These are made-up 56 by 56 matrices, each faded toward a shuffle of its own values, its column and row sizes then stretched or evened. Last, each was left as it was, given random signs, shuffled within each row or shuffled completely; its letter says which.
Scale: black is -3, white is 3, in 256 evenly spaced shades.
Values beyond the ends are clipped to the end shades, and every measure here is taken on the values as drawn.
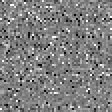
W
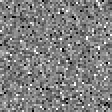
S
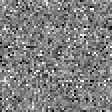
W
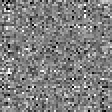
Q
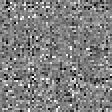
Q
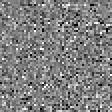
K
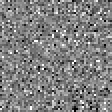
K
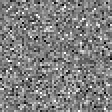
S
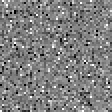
S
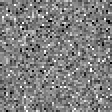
S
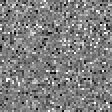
W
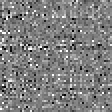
Q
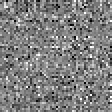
Q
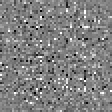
K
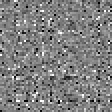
Q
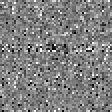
K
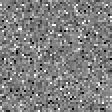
S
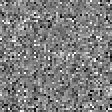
K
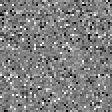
W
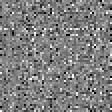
K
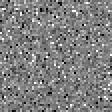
S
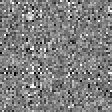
Q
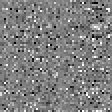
Q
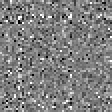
Q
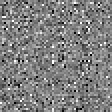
Q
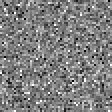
S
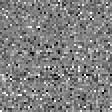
W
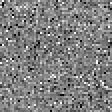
S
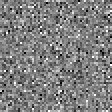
K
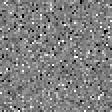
S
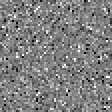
S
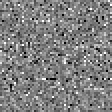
W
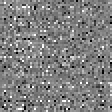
Q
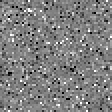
S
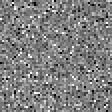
S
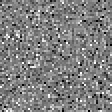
S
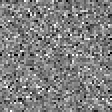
W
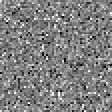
S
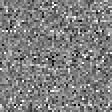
W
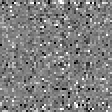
Q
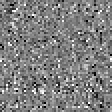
K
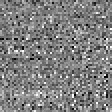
Q
